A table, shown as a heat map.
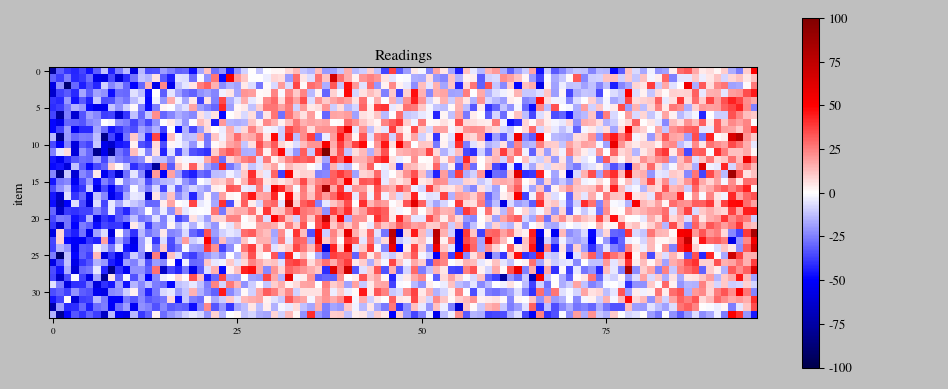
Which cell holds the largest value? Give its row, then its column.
11, 37
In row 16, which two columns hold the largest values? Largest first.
37, 30
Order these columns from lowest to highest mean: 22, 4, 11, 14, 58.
4, 11, 14, 22, 58
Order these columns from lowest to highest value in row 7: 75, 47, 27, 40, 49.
75, 49, 27, 40, 47
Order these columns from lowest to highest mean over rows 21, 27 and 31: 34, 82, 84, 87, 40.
82, 84, 34, 87, 40
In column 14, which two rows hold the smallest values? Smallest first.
13, 2
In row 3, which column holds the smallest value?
0
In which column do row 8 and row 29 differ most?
78
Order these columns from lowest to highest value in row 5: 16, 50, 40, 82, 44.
40, 16, 50, 82, 44
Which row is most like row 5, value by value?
30
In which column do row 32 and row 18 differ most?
55
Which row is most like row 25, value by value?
14
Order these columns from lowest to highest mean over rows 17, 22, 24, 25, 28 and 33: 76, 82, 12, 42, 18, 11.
11, 12, 18, 76, 82, 42
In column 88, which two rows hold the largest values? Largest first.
13, 23
